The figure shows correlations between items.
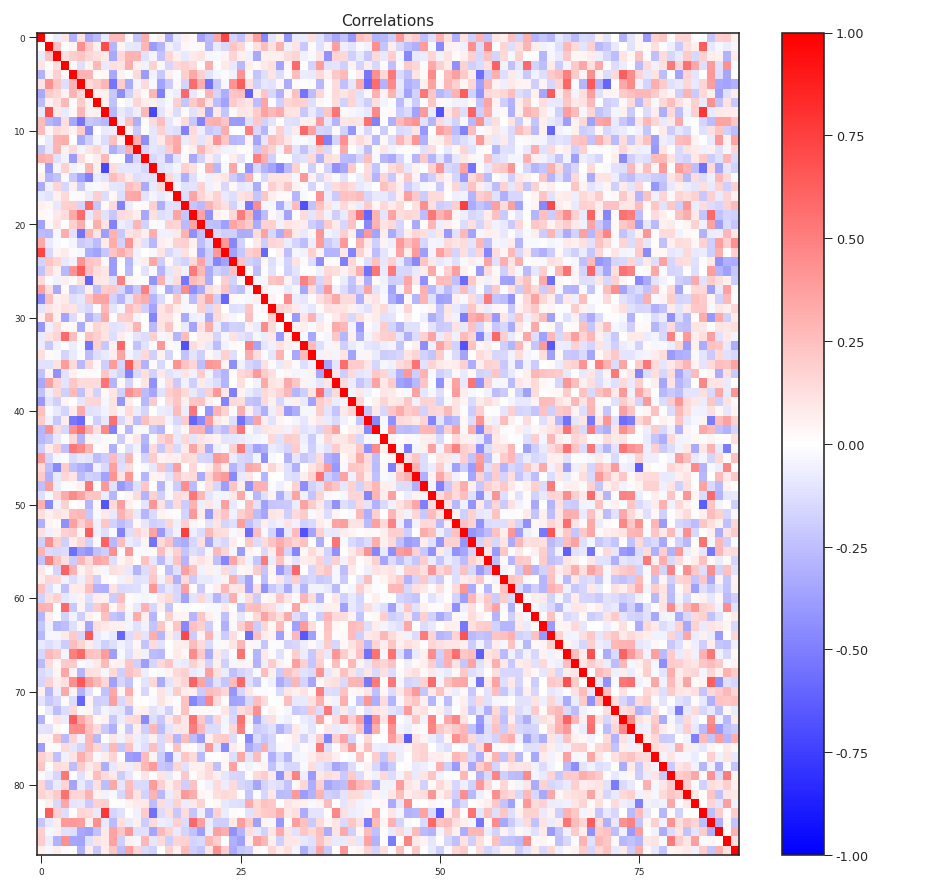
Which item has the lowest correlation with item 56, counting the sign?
23
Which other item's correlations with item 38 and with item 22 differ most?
0
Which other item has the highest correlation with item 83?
8
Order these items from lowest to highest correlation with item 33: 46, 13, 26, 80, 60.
13, 46, 80, 60, 26
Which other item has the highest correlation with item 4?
73
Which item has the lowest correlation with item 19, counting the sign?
41
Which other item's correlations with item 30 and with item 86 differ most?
79
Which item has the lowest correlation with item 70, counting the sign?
24
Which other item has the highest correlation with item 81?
3
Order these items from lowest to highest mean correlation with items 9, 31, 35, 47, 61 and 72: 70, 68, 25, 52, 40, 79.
25, 52, 40, 79, 68, 70
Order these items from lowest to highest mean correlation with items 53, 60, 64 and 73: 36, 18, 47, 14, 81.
47, 36, 14, 81, 18
